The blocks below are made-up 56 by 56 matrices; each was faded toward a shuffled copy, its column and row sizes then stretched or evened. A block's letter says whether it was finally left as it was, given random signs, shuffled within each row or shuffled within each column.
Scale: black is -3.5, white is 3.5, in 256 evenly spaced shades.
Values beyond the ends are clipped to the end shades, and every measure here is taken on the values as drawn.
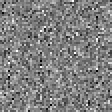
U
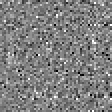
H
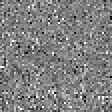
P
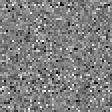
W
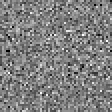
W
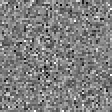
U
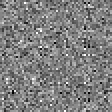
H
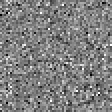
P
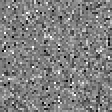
U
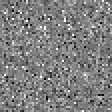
U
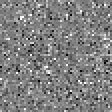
P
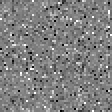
U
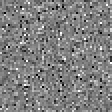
U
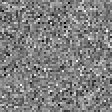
W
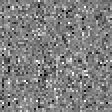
H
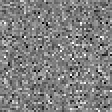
H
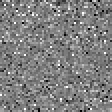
W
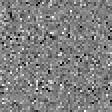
H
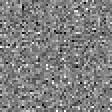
H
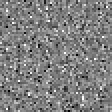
U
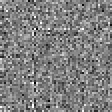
H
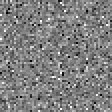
U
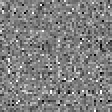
H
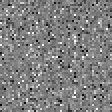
U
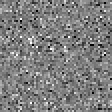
P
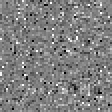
H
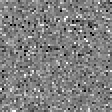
W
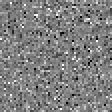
U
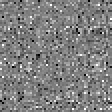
H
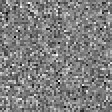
P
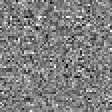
H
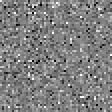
P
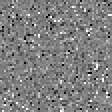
U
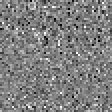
P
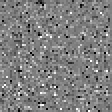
P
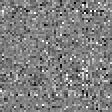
H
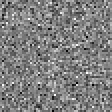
H
